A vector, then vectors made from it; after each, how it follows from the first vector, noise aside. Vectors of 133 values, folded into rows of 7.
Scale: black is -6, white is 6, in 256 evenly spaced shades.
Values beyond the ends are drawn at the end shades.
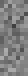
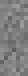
reversed, shrunk.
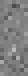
reversed, negated, partly zeroed.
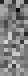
wrapped around, scaled up.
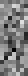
reversed, scaled up.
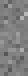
negated, partly zeroed.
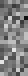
reversed, negated, scaled up.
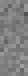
wrapped around, shrunk.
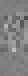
reversed, negated, partly zeroed.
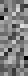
wrapped around, scaled up.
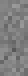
reversed, shrunk.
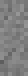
wrapped around, shrunk.
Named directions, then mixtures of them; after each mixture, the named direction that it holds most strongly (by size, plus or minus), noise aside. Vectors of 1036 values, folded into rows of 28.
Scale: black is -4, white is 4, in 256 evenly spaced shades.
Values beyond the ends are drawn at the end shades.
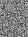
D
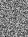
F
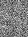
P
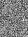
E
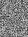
E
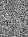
P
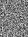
D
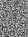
F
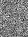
E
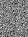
F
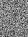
F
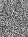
P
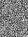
E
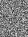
F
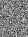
E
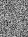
E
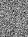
F
